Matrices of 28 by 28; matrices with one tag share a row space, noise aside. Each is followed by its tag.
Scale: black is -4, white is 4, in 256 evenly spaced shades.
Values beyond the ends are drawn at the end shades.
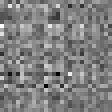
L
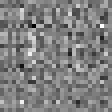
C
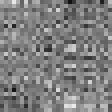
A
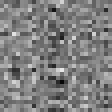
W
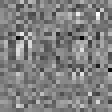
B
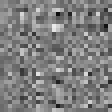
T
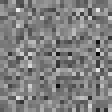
B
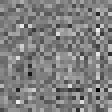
B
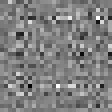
B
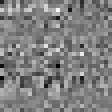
L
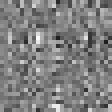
T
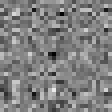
W
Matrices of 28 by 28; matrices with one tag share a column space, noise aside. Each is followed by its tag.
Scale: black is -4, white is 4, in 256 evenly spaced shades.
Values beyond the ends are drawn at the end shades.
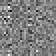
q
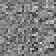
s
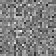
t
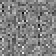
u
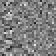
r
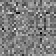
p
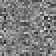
t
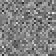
r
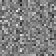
q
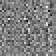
q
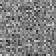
q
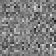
s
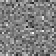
t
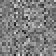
t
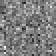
u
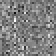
u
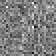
u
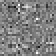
s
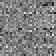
p
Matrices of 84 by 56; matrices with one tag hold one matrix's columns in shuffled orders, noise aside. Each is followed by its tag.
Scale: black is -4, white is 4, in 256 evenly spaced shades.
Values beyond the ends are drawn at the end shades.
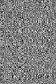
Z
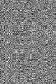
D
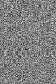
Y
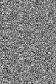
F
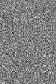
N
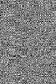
Y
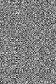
F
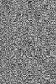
Y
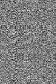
D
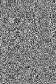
Z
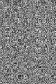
Z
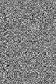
N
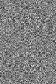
N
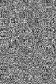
Z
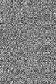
F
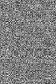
Y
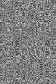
Y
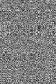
D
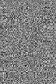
N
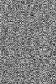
Y
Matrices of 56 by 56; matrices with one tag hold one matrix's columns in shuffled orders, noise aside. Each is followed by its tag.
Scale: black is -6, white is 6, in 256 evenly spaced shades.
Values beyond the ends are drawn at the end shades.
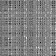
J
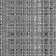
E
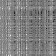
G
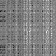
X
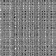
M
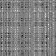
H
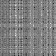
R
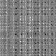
E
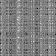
E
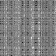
J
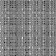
J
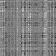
H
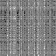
G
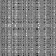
R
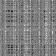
X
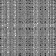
R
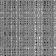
J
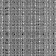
E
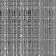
G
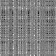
G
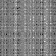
E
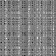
J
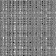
J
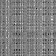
E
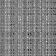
E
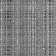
M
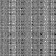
E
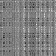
H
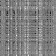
G
